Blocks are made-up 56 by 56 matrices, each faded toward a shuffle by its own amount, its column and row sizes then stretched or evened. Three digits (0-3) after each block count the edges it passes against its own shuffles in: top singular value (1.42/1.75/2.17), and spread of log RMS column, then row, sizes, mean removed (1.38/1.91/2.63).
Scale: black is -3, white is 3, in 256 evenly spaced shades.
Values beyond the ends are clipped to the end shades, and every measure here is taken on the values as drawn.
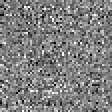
1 1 2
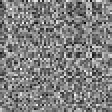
3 0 2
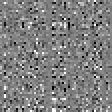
2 3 2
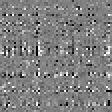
3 2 3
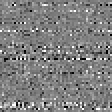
2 0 3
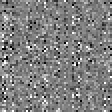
0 3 1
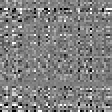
3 3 3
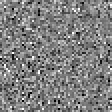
0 2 0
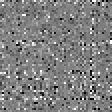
2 2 2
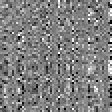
3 3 0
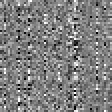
2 3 0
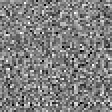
2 0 1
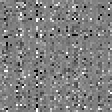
1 3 2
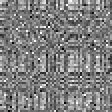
3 1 0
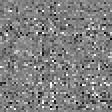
1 1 3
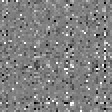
2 2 1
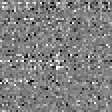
1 0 3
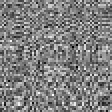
3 0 2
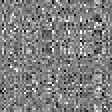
3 2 1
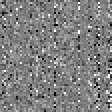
0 3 0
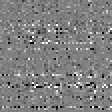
1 1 3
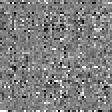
1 2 3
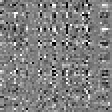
3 3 2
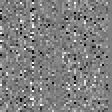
0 3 0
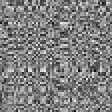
3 0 2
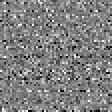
0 0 3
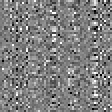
3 3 0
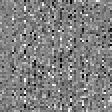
0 3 0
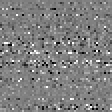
0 0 3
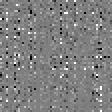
1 3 2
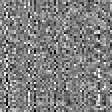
3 3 0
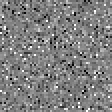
0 0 0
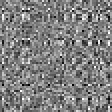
3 2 2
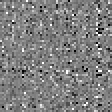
2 2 1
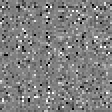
1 2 1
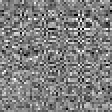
3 1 2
